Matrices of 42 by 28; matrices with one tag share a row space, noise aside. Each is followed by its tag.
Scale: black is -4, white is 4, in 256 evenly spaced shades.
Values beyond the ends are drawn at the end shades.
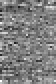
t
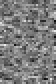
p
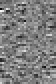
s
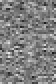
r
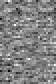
r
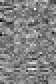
p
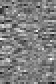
s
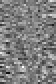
s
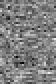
r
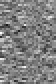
s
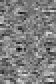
s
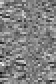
s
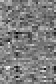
r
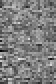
t
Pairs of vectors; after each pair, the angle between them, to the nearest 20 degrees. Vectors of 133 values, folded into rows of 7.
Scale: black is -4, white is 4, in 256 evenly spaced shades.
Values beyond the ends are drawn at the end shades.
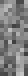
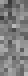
120 degrees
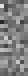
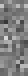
40 degrees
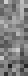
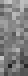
40 degrees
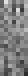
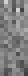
20 degrees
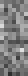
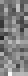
140 degrees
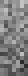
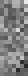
60 degrees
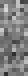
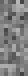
60 degrees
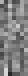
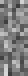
40 degrees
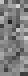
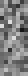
140 degrees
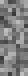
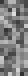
160 degrees
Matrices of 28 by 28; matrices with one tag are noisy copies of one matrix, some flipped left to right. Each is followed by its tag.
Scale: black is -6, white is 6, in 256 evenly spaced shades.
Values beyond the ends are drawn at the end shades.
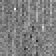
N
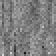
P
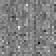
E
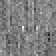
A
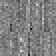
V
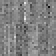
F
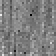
P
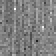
N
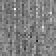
N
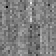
F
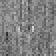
A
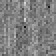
F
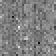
E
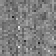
E
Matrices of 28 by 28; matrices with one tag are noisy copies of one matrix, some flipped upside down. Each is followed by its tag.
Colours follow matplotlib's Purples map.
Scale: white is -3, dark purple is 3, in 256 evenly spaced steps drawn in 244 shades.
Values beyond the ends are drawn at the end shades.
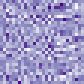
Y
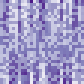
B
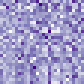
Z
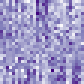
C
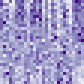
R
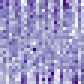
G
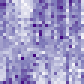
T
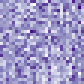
Z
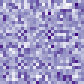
Y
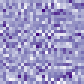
Y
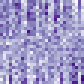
G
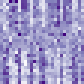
B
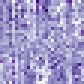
C
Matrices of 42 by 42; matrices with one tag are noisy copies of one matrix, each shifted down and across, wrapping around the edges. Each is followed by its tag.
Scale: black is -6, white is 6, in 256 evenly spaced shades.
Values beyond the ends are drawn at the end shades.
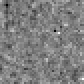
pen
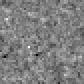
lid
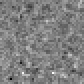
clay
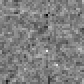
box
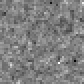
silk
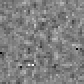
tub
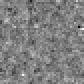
pen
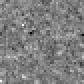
lid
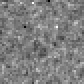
silk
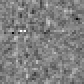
tub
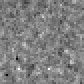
clay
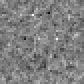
silk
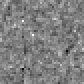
box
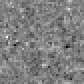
lid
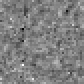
box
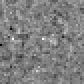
clay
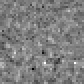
clay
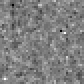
pen
